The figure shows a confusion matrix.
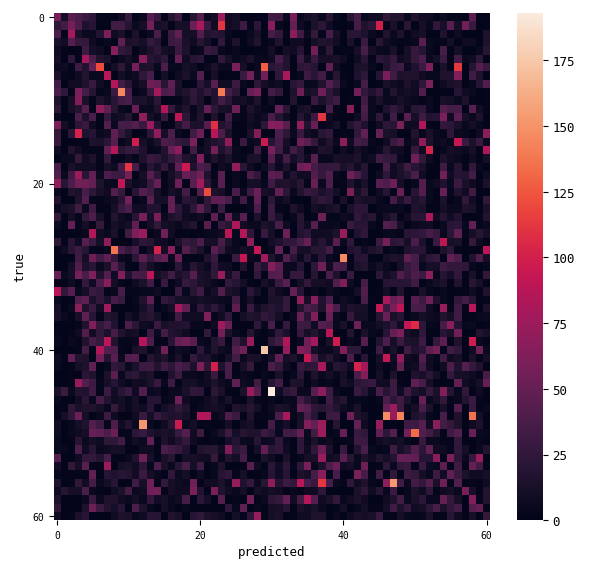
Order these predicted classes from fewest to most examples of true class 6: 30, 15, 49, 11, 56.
49, 30, 15, 11, 56
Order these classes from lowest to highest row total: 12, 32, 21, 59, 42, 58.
59, 32, 58, 12, 21, 42
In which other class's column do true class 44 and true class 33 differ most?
0
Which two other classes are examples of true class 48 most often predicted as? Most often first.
46, 58
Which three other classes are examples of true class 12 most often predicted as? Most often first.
37, 17, 54
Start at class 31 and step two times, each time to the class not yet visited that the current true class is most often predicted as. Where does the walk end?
22
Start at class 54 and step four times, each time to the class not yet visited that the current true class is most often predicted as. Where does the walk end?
29
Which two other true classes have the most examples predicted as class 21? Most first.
48, 36
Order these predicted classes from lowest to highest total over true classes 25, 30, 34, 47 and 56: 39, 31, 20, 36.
20, 39, 31, 36
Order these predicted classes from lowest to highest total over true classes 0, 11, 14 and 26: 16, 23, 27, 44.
44, 27, 16, 23
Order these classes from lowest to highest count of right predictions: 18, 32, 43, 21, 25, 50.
32, 43, 25, 18, 21, 50
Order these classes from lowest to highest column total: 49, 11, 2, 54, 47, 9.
2, 49, 11, 9, 54, 47
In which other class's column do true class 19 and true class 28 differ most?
8
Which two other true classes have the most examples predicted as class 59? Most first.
53, 40
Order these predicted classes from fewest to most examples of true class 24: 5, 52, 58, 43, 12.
58, 43, 5, 12, 52
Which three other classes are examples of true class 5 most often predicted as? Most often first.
4, 12, 17
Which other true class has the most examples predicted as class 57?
1
